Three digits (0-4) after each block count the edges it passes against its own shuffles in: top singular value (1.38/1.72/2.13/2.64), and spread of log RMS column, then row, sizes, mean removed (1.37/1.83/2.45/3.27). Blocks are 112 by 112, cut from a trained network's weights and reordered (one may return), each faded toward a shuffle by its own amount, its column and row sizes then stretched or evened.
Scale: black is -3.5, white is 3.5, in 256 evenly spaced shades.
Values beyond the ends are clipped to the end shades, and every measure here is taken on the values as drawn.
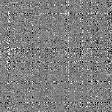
1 4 4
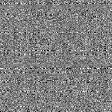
2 0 4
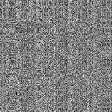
3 2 0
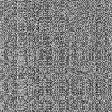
4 1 0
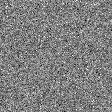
0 0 0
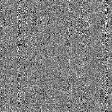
0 4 2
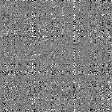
1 4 4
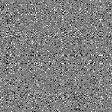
3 2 2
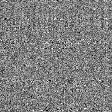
1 0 3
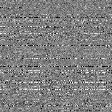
3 0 4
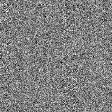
1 2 1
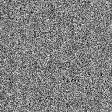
1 0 0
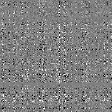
1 4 4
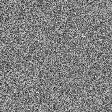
0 1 0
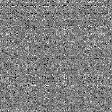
2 3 3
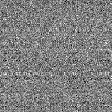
3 1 1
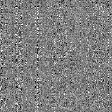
1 4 1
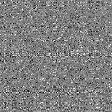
3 0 3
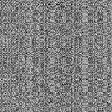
4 1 2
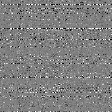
3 2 4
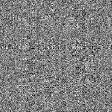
2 2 3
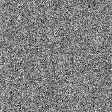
0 1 0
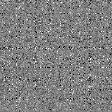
0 3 3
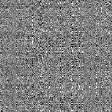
3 4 0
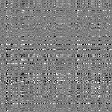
4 3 4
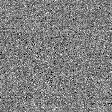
0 0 1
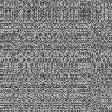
4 1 1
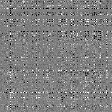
3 4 4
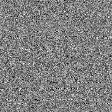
0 0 3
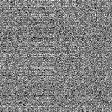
3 1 1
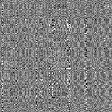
4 3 1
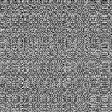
4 1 1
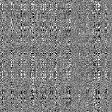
4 4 2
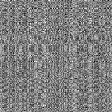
4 0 3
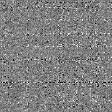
2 3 3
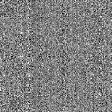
2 3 1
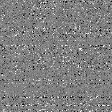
0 2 4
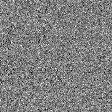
0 1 0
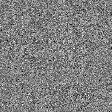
0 2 2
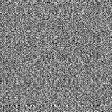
3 0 2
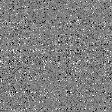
0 2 3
